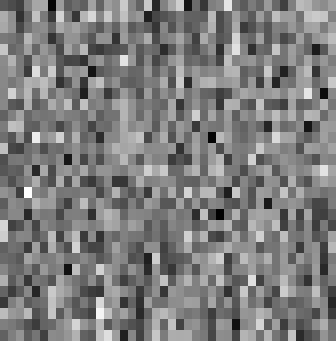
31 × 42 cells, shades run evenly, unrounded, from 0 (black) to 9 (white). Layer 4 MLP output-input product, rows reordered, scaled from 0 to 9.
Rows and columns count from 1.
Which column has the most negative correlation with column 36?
29
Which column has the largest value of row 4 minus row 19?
30
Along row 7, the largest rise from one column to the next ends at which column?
5
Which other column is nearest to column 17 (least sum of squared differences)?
37
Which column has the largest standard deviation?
13
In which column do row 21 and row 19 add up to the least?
40
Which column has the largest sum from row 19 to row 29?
7
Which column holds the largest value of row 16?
41
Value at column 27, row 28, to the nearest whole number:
6
